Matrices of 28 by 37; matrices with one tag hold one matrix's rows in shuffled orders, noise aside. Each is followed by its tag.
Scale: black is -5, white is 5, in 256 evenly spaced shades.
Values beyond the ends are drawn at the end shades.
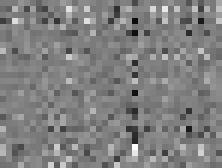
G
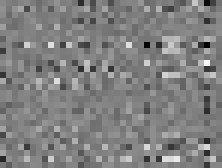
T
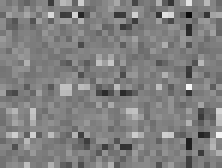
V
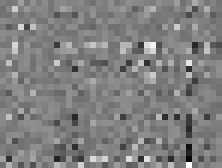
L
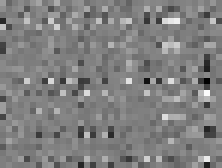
T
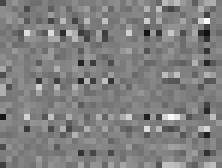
T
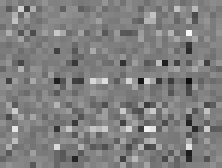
L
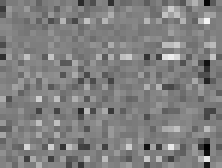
T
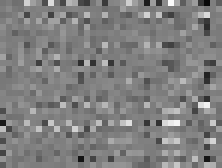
T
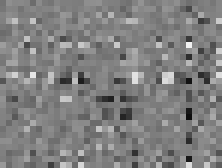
V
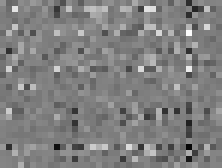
L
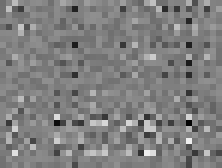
L
